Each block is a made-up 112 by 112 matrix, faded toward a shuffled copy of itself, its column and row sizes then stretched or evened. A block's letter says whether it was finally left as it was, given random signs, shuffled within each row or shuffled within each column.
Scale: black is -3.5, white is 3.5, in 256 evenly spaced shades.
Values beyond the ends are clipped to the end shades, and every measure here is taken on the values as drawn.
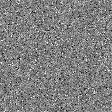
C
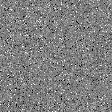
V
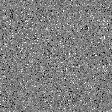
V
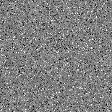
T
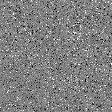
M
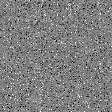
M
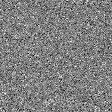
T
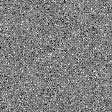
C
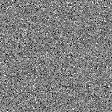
V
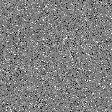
V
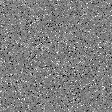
T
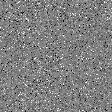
M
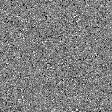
V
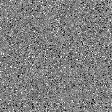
V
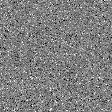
M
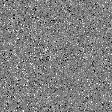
M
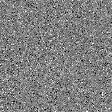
V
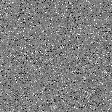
T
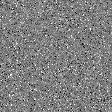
C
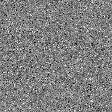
M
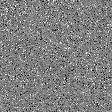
T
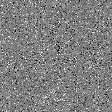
V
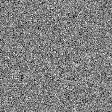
M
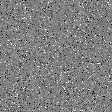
C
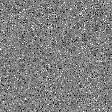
V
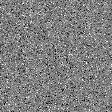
M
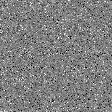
T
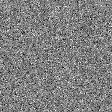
T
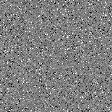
V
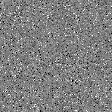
V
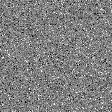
T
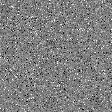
M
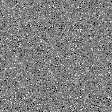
V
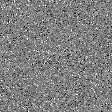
M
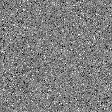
C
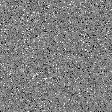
V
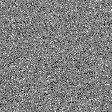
V
